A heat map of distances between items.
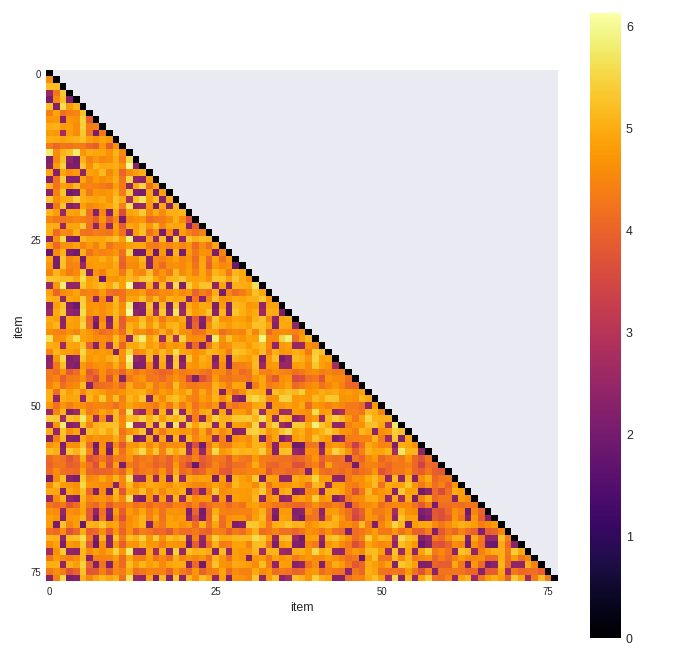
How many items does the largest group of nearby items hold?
22
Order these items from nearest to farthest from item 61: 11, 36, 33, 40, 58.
36, 58, 11, 33, 40
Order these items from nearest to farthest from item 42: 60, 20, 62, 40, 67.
62, 60, 67, 20, 40
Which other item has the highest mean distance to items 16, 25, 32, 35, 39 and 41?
12
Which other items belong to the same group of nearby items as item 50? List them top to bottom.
26, 33, 48
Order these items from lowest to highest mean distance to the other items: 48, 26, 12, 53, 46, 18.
18, 46, 53, 26, 48, 12
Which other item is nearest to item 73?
47
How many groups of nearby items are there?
11
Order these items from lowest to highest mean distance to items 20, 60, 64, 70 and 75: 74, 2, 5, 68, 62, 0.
0, 74, 2, 62, 68, 5
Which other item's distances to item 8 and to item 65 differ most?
31
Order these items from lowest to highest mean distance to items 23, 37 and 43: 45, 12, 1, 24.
45, 24, 1, 12
